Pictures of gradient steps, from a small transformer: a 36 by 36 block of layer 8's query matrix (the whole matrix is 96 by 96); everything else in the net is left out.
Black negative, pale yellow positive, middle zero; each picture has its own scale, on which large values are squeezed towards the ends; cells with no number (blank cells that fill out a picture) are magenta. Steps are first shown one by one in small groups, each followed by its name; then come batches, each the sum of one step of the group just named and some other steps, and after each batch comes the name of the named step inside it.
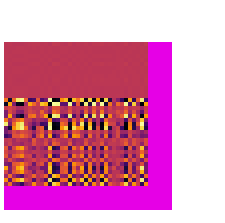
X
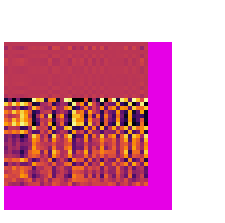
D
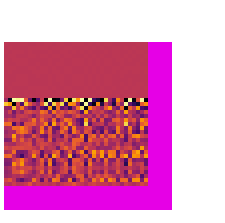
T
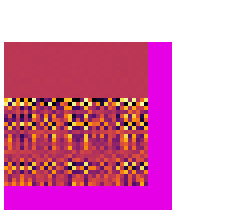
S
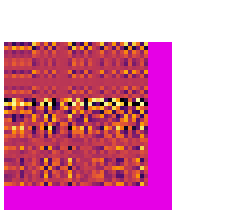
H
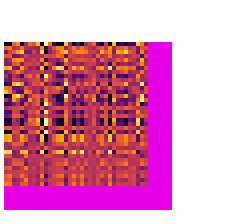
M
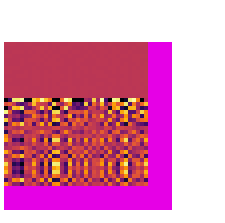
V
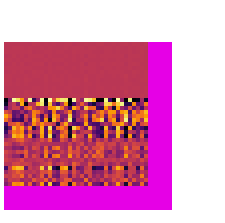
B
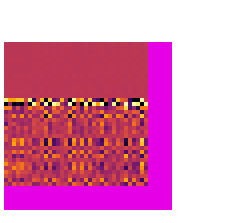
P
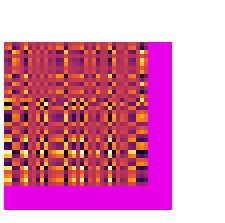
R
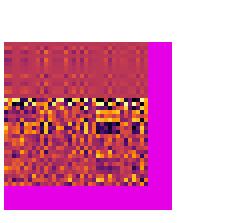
P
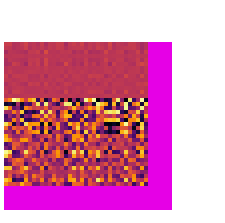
R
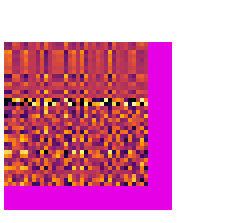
P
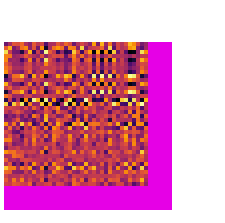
S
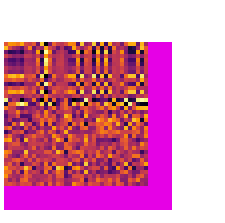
S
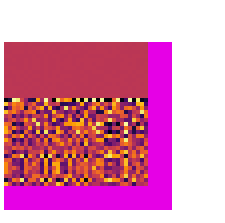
V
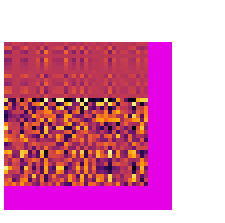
R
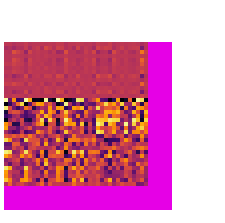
R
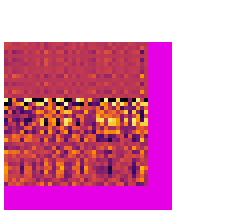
B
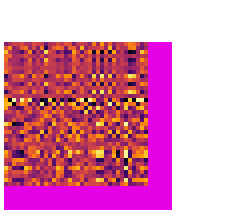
T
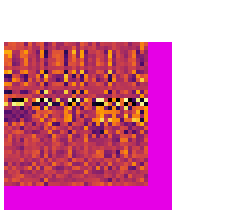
S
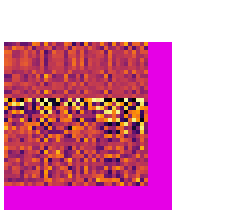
H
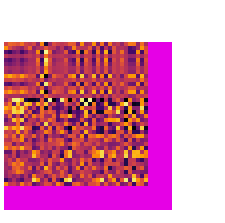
T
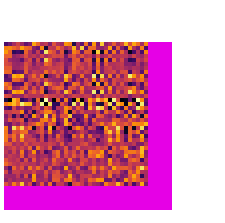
H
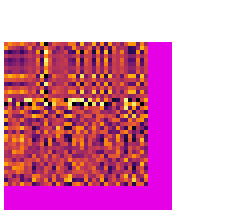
P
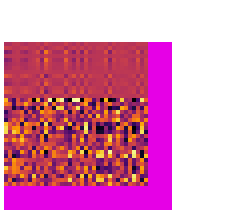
T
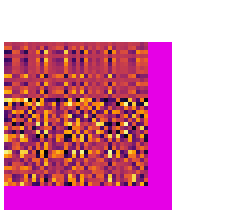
R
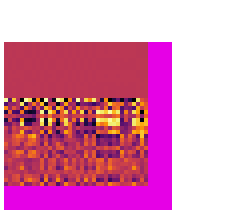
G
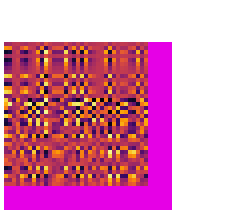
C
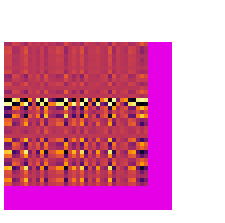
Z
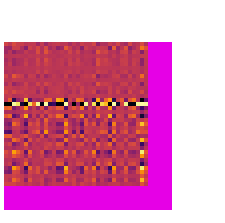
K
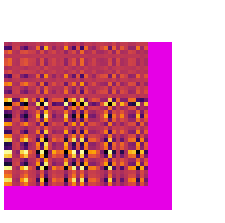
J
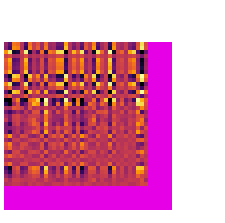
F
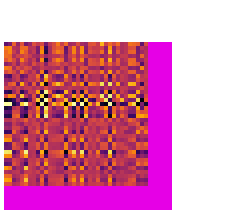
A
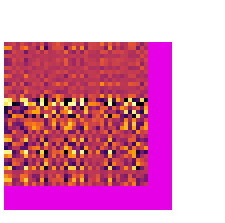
A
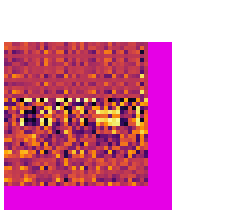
G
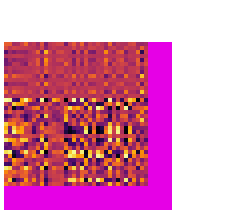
J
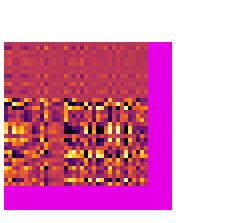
J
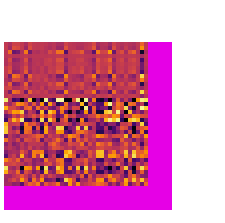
F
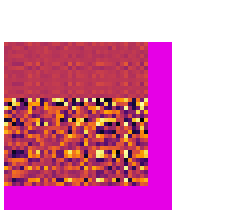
K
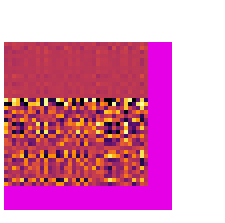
K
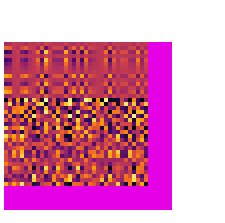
C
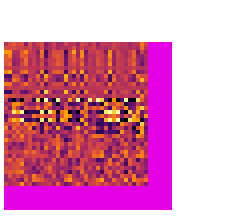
G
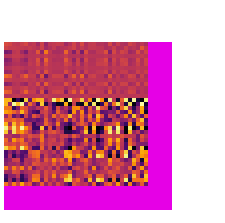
K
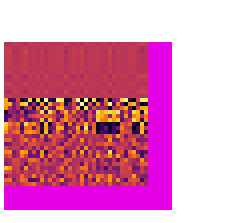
Z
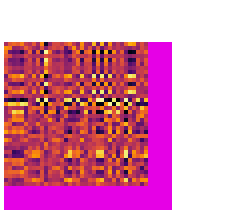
Z
